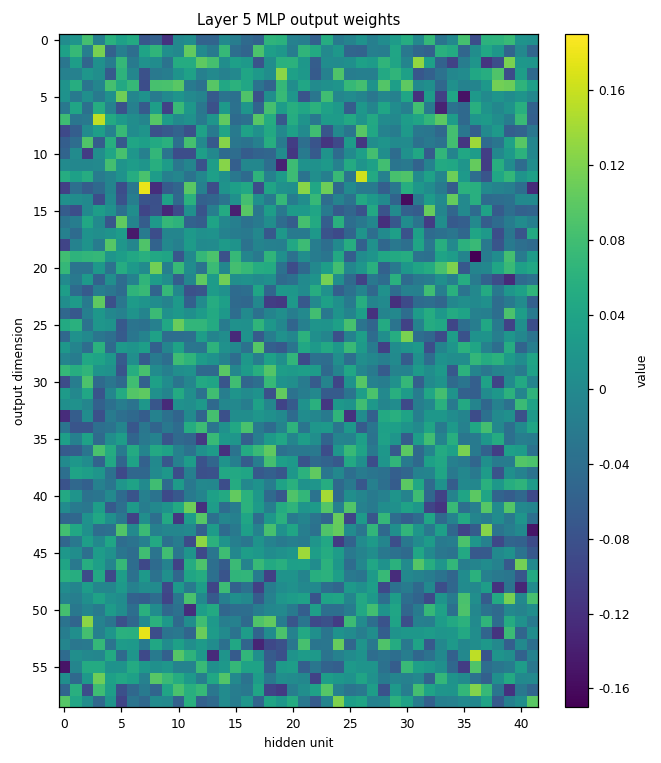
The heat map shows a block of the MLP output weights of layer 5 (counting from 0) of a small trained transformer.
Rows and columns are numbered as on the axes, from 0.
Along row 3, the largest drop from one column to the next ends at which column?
39
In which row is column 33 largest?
7
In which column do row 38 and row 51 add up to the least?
5
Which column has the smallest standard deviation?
1
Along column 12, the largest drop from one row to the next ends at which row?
45
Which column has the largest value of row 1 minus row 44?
11
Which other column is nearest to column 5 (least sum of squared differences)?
27
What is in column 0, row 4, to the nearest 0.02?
0.02
